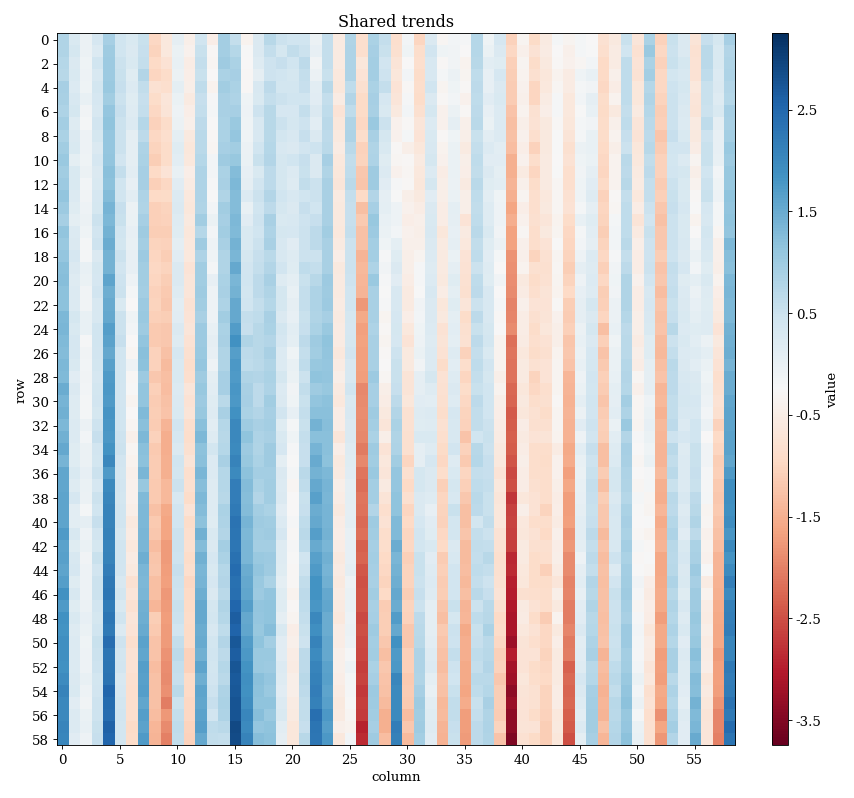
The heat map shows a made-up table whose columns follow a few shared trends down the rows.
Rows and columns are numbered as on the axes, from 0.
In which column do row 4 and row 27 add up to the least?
39
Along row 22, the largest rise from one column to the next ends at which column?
27
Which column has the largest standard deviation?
29
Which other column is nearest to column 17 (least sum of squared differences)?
49
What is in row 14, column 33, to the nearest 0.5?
-0.5
